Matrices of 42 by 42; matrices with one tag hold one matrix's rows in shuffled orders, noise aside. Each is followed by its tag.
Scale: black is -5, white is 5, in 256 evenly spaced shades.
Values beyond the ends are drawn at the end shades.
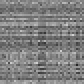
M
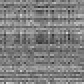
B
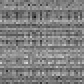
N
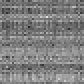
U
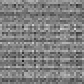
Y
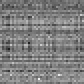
U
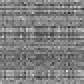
B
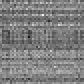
U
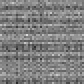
N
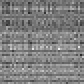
U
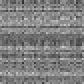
Y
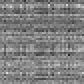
B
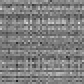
N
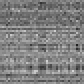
M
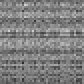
Y
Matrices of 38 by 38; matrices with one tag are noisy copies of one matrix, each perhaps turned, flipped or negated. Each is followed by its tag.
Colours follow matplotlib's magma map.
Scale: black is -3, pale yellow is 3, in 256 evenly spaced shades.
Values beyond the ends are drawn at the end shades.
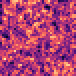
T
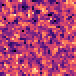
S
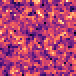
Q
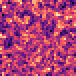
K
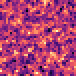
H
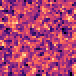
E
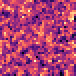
Q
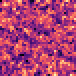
H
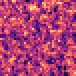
K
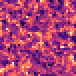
Q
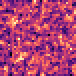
E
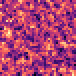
K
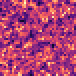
H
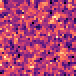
E
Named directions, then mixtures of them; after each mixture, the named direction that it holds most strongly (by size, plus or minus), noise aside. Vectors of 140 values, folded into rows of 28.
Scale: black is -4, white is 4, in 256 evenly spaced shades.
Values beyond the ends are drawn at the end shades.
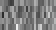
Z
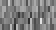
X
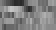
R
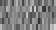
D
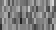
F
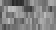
R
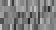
X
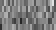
F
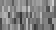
F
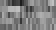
R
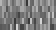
X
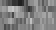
R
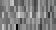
Z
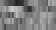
R
